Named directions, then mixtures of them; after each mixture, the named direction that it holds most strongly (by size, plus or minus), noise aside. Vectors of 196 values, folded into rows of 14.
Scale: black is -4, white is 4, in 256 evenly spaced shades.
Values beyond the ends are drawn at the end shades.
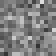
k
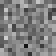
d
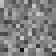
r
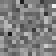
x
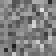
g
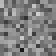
r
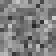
k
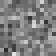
g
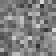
k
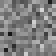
g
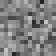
k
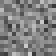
x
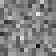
r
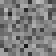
d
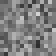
k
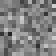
k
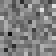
x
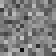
r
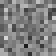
d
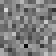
d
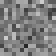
d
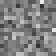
k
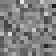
x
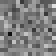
x
